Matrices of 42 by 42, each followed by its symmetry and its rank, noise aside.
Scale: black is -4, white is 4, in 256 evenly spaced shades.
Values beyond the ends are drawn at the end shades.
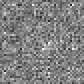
symmetric, rank seven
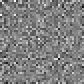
symmetric, rank six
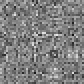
symmetric, rank five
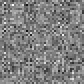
no symmetry, rank six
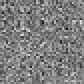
no symmetry, rank seven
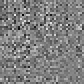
no symmetry, rank five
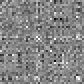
symmetric, rank five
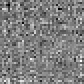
no symmetry, rank seven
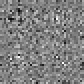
symmetric, rank six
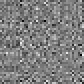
no symmetry, rank six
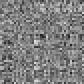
antisymmetric, rank six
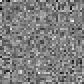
symmetric, rank seven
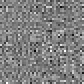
no symmetry, rank five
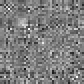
symmetric, rank six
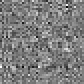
no symmetry, rank five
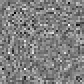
symmetric, rank seven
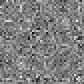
symmetric, rank six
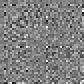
symmetric, rank five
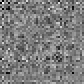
symmetric, rank six
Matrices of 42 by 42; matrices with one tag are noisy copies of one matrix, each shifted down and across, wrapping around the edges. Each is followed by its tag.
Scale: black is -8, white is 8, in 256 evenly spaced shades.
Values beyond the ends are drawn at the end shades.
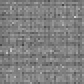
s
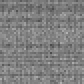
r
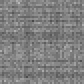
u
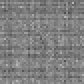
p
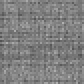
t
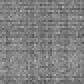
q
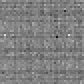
p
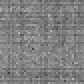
q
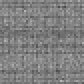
r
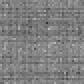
t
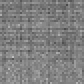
q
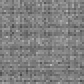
p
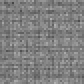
s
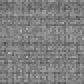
r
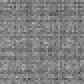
p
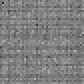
s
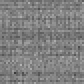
r
